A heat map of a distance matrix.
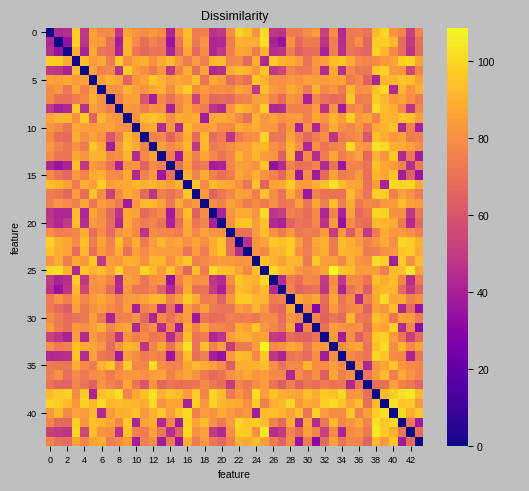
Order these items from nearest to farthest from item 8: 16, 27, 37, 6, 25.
27, 37, 6, 16, 25
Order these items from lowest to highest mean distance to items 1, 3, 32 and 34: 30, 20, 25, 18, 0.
20, 0, 30, 18, 25
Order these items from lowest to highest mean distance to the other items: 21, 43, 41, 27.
27, 43, 21, 41
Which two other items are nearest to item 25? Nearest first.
3, 16
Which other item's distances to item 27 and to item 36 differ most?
1
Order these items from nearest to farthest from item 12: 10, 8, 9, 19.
19, 8, 10, 9
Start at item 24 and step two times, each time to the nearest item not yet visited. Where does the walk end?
6
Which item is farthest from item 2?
38
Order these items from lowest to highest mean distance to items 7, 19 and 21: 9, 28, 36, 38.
36, 28, 9, 38
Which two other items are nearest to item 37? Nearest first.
35, 21
